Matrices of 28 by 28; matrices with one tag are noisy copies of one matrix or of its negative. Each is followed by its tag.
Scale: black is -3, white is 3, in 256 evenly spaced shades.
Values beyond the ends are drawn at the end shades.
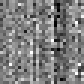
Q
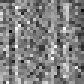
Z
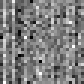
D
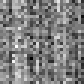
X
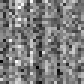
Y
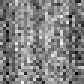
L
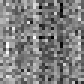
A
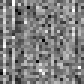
D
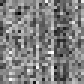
Q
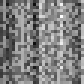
A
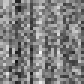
Y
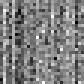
D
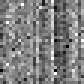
Q
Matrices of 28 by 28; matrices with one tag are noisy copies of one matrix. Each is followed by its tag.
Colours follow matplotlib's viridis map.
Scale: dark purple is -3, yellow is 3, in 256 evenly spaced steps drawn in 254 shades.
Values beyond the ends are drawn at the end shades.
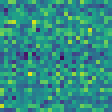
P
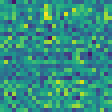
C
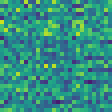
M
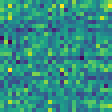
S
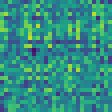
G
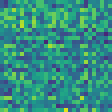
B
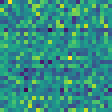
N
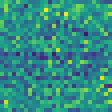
C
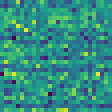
B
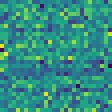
N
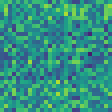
C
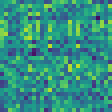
G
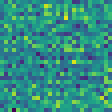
C
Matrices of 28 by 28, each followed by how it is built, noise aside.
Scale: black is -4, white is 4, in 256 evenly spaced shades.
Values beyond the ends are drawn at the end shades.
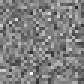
noise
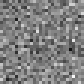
noise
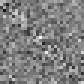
banded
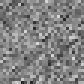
Hankel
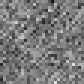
Hankel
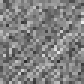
Hankel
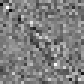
banded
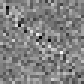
banded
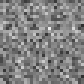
repeating columns
